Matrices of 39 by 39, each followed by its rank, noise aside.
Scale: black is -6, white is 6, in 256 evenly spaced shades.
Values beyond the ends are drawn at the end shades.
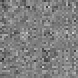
six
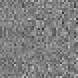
six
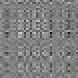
two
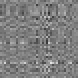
three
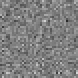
eight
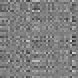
three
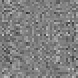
six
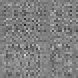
four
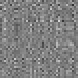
six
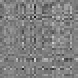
three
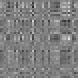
two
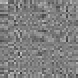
four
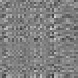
three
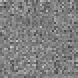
eight
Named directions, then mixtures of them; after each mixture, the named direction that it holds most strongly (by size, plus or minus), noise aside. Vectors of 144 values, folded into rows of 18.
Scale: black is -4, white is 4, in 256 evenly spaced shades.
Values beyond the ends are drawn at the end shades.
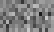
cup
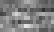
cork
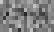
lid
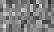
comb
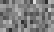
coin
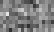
lid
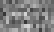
cork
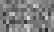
cup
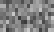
cup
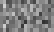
comb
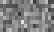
coin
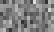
coin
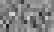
cup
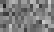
comb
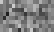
lid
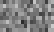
coin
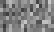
comb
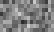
coin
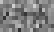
lid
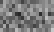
cup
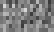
comb
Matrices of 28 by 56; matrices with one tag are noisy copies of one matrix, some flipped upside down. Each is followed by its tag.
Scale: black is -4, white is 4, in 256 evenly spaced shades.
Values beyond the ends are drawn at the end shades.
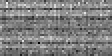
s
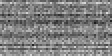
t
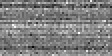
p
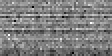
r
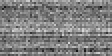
p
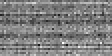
t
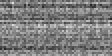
p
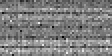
s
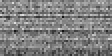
r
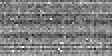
t
